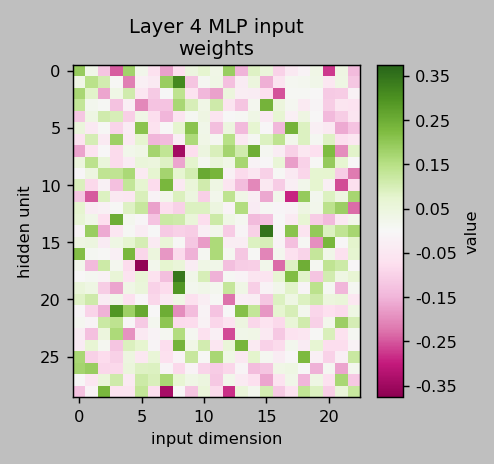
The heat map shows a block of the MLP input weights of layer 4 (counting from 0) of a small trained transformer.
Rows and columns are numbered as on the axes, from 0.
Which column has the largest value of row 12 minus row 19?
21
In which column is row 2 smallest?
16
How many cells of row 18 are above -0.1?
20
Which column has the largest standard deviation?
8
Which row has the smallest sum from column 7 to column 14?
28
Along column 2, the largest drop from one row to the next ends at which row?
2
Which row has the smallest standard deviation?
4
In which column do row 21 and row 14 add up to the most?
17
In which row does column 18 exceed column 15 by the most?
11
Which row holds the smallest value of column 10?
15
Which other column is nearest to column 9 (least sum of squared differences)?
10
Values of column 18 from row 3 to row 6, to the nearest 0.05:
-0.05 0.05 0.1 0.1
